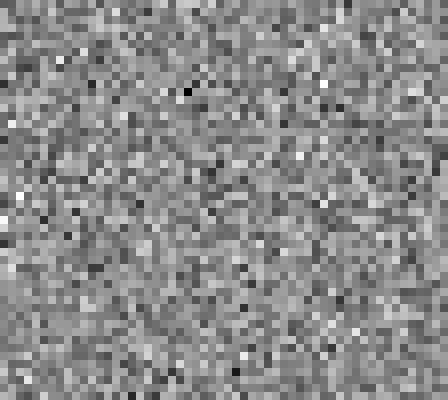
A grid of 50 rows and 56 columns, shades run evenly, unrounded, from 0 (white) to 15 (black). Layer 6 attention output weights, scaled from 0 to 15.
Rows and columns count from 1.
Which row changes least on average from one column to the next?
17
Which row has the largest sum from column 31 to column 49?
16
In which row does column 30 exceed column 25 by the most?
47
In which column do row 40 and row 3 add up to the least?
43
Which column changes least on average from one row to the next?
20
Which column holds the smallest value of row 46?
23
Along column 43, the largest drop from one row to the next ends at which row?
15
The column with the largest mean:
10
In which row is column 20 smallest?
29
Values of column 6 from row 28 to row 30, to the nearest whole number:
12 4 9
